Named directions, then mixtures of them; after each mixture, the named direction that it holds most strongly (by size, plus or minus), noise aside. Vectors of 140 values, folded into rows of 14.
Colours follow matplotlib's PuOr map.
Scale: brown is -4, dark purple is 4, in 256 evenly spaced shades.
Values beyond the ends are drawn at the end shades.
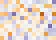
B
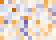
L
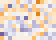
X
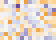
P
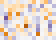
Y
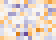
P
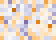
L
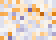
B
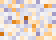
L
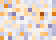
B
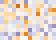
L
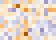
L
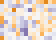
L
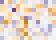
L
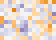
L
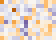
L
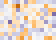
P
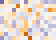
L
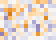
Y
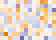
P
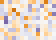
Y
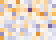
X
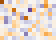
L
